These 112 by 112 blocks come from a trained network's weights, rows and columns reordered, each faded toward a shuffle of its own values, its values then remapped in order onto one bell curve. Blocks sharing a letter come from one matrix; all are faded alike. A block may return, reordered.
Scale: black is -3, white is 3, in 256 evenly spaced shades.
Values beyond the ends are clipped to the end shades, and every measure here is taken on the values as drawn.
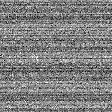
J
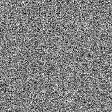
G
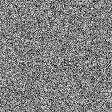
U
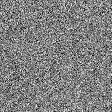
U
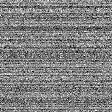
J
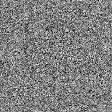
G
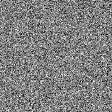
G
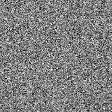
G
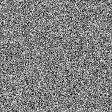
U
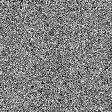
G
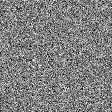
G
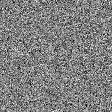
U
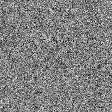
G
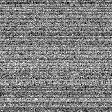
J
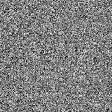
G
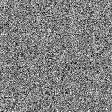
G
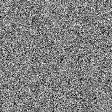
U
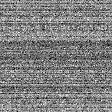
J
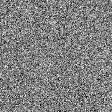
G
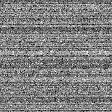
J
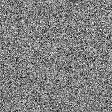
U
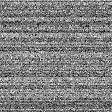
J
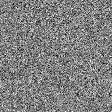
U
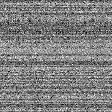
J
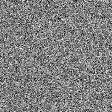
U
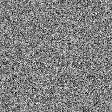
G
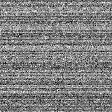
J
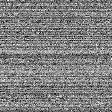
J
